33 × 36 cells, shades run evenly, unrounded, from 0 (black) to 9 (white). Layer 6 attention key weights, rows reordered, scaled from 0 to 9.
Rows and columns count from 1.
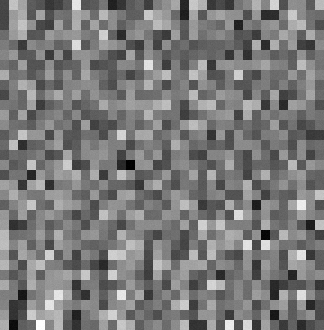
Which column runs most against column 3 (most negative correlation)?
21
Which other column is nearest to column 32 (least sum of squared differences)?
11
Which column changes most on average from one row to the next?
14
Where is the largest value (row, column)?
33, 5
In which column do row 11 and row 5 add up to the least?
30
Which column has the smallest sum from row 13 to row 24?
35
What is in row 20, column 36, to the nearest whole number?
7
